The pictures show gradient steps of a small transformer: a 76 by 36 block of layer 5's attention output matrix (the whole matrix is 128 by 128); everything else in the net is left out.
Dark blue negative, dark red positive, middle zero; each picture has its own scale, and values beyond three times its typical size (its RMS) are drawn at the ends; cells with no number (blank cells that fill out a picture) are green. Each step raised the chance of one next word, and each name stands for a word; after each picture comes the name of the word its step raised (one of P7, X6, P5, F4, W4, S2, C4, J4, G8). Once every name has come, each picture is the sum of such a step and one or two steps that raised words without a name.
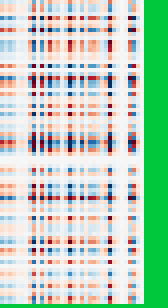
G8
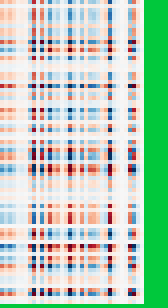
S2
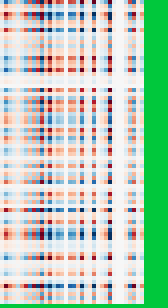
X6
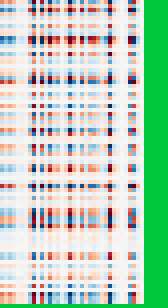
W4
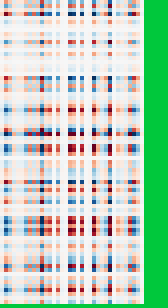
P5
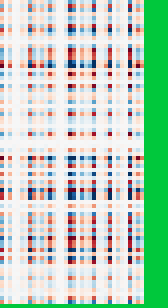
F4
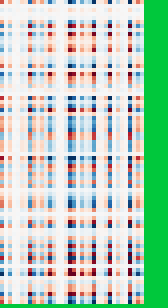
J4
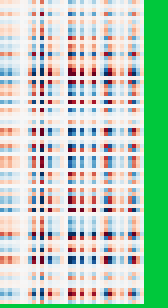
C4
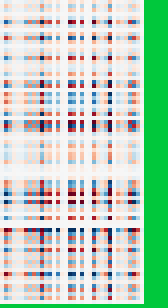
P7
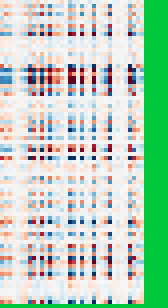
C4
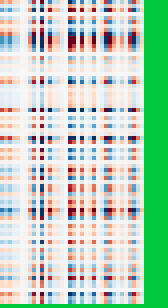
W4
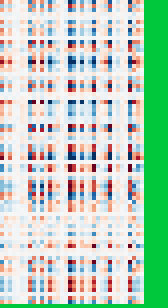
S2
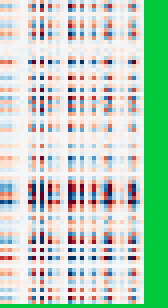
F4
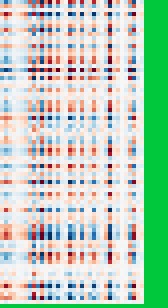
X6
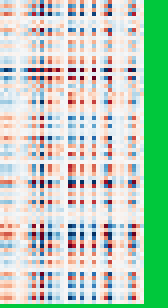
X6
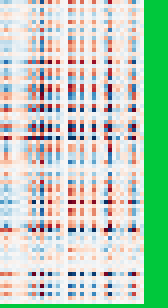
P7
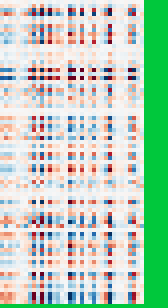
W4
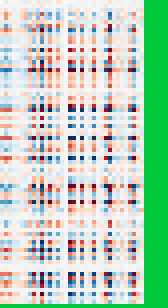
F4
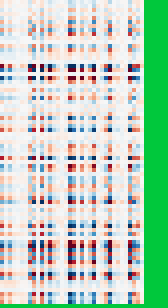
F4
